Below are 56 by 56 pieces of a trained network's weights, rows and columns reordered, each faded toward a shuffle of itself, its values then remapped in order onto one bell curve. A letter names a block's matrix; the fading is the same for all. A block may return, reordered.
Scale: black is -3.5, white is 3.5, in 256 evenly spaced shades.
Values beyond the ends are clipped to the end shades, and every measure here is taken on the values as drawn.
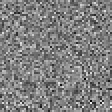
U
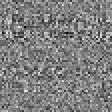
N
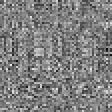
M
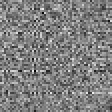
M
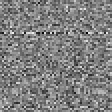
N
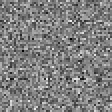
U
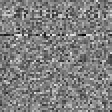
N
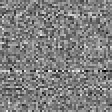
N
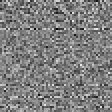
M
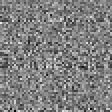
N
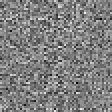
M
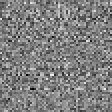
N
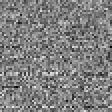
M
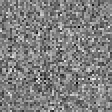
U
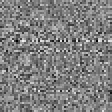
N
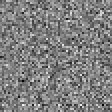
U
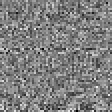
N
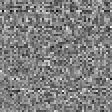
N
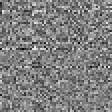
M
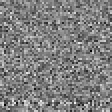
U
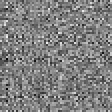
M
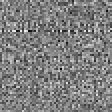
N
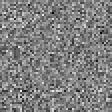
U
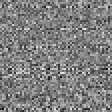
M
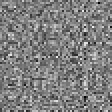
M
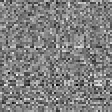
M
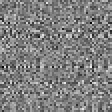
M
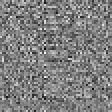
M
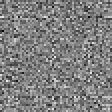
U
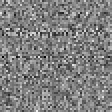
N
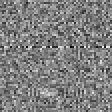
N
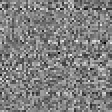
N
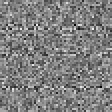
M
